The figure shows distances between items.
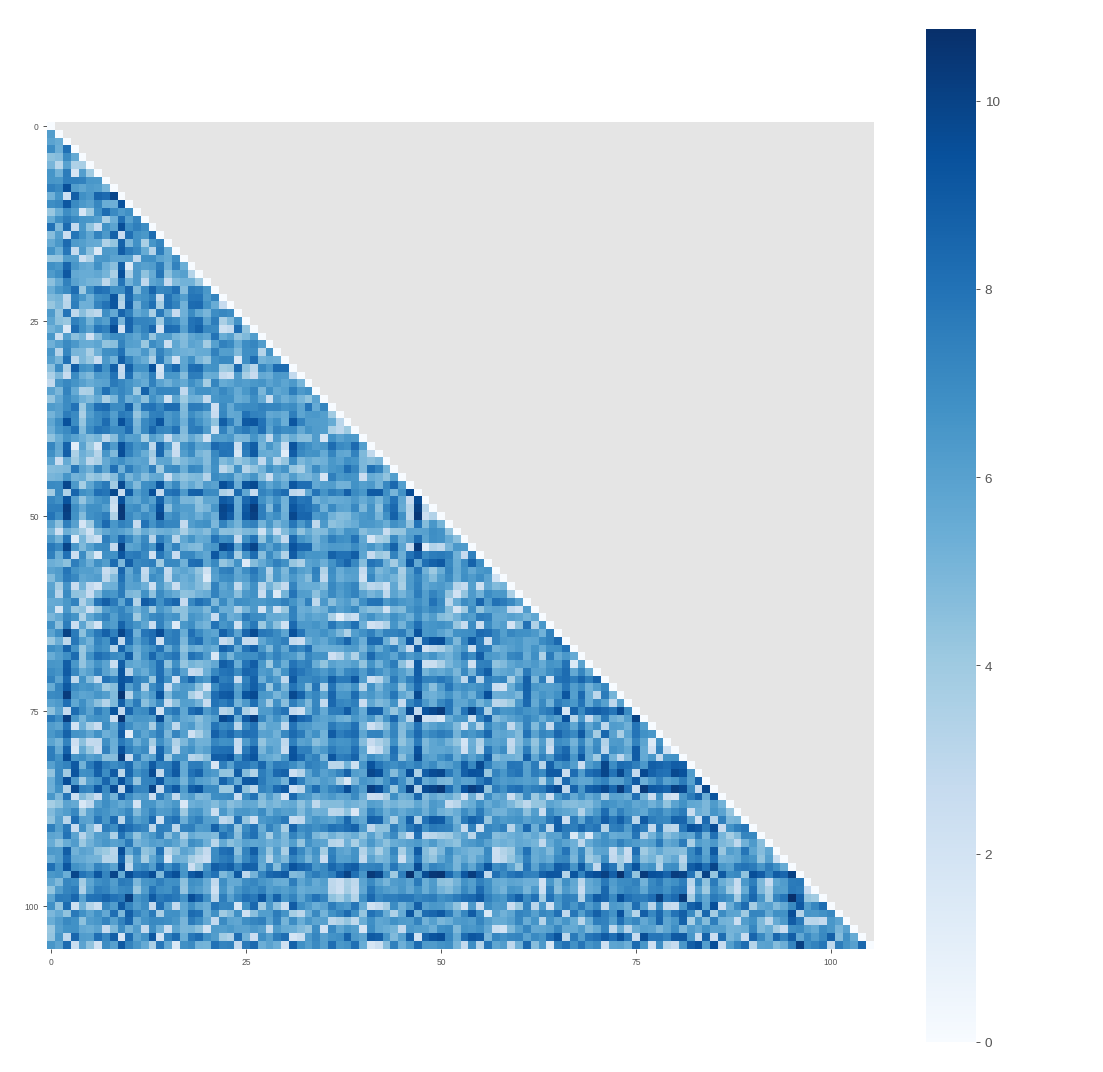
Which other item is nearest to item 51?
4
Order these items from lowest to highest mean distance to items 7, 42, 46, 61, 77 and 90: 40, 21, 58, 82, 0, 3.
3, 40, 58, 0, 21, 82
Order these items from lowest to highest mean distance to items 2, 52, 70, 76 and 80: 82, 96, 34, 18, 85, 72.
18, 34, 72, 82, 85, 96
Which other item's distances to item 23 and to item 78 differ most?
10
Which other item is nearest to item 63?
37
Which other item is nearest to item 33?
0
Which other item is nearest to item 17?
87
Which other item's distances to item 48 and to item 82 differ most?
54
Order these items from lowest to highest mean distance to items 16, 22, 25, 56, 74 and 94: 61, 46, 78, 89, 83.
89, 83, 78, 61, 46
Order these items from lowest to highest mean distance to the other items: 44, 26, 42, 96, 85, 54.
42, 44, 54, 26, 85, 96
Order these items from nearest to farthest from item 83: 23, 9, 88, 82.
9, 23, 88, 82
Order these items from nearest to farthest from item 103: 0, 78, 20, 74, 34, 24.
20, 74, 0, 78, 24, 34
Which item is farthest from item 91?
96
